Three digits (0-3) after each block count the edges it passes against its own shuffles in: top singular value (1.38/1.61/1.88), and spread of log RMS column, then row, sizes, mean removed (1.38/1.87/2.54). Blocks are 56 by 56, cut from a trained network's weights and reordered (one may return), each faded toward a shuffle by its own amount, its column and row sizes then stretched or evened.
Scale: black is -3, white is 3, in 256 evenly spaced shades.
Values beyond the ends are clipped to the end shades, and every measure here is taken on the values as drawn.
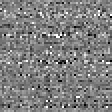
0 1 3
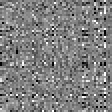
3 3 1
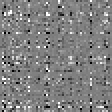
3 3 3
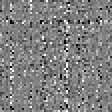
1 3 1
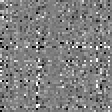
2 3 2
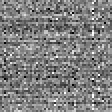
2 2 0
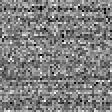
2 0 1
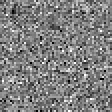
0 0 1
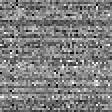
3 1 1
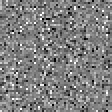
0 2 0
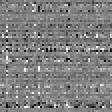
2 2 3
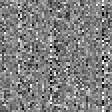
1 3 0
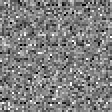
2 0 1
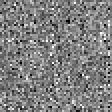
1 2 1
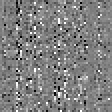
1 3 1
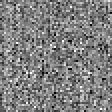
0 0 0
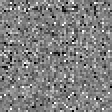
0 1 1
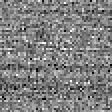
1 0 1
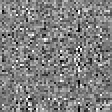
2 2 2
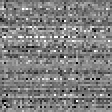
3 1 3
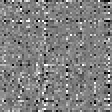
3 3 2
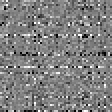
3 2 3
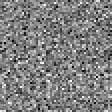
2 0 0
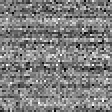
3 0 1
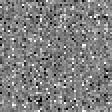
0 2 1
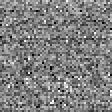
0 0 1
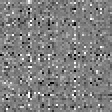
0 3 2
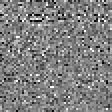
2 0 2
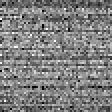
3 0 1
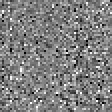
1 2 0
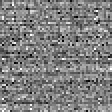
2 1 1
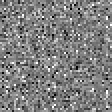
0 2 0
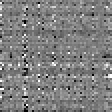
2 3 2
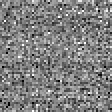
0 2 0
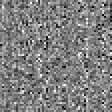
0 2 0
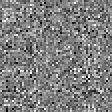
2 1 1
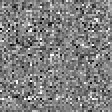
1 2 2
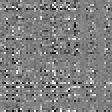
3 3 3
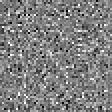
2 1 1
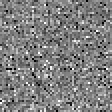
1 1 1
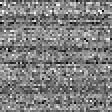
3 0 2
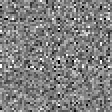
2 2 1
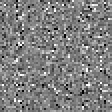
1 2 1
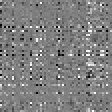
3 3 3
